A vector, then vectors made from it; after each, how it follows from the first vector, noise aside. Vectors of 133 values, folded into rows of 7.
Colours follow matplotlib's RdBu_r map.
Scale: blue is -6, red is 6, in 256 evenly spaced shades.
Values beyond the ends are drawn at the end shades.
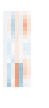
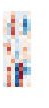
negated, scaled up.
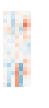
copied.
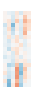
copied.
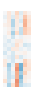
copied.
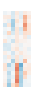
copied.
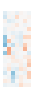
wrapped around, negated, partly zeroed.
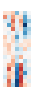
negated, scaled up.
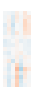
shrunk.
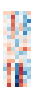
negated, scaled up.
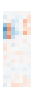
wrapped around, negated, partly zeroed.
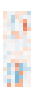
sign-scrambled.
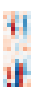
negated, scaled up.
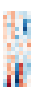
negated, scaled up.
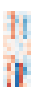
negated, scaled up.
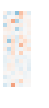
wrapped around, partly zeroed.
